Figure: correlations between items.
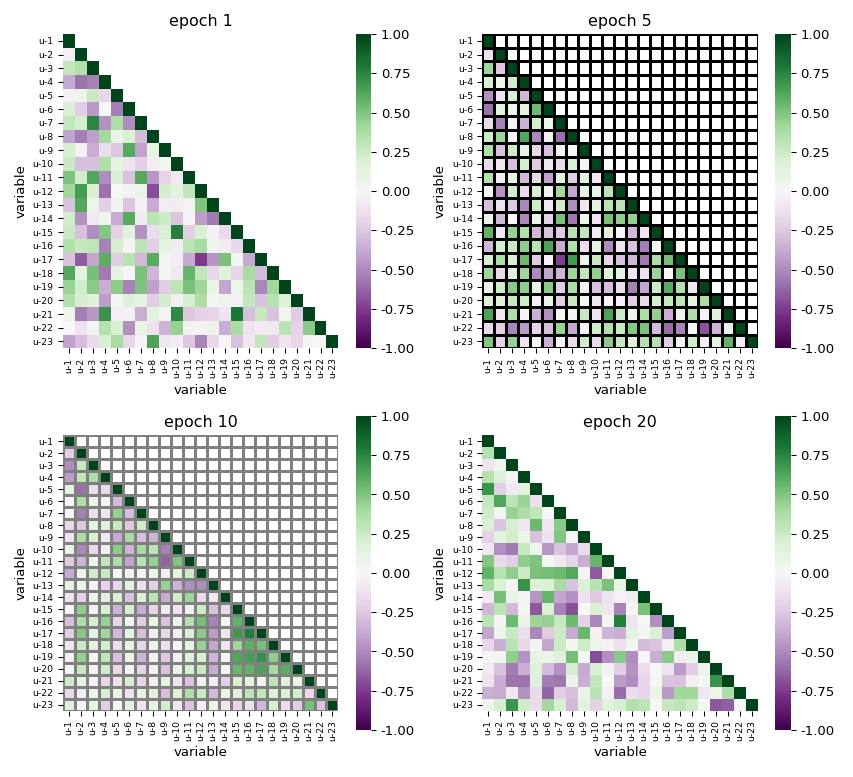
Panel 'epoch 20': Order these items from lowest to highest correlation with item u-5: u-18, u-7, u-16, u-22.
u-22, u-18, u-7, u-16
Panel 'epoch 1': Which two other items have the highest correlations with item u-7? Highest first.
u-3, u-11
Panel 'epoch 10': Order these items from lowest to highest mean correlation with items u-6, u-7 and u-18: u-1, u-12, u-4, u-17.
u-1, u-4, u-17, u-12
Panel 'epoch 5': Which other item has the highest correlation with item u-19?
u-16
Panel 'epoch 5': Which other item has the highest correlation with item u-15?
u-1
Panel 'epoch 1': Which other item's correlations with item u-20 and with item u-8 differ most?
u-12
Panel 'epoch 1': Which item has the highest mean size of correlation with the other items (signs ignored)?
u-4
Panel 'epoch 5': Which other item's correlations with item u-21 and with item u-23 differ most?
u-5
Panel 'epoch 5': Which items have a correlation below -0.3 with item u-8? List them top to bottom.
u-5, u-7, u-12, u-13, u-14, u-22
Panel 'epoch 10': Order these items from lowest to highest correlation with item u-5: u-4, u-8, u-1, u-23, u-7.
u-4, u-23, u-1, u-8, u-7
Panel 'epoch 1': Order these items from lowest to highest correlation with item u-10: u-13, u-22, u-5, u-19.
u-13, u-5, u-19, u-22
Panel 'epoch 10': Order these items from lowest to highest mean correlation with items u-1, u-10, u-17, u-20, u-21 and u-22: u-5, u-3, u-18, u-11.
u-3, u-5, u-11, u-18
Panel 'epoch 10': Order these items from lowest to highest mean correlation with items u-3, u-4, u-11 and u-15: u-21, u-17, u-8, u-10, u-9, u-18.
u-9, u-21, u-10, u-8, u-18, u-17
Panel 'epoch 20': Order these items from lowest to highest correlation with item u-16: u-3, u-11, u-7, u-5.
u-11, u-7, u-5, u-3
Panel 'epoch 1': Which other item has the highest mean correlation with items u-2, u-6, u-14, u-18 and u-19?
u-1
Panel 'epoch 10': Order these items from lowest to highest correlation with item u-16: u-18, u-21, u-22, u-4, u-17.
u-21, u-22, u-4, u-18, u-17
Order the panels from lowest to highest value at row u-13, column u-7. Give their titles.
epoch 10, epoch 1, epoch 5, epoch 20
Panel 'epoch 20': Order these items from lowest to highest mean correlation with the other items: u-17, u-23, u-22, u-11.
u-22, u-17, u-11, u-23
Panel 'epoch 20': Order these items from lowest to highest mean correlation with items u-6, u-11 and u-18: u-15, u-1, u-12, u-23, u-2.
u-15, u-2, u-12, u-1, u-23
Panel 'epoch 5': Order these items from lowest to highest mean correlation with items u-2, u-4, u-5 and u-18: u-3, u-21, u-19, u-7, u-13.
u-7, u-13, u-21, u-3, u-19
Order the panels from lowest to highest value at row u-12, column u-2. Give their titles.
epoch 5, epoch 10, epoch 20, epoch 1
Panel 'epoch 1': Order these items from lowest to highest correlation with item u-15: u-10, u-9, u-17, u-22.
u-17, u-9, u-22, u-10
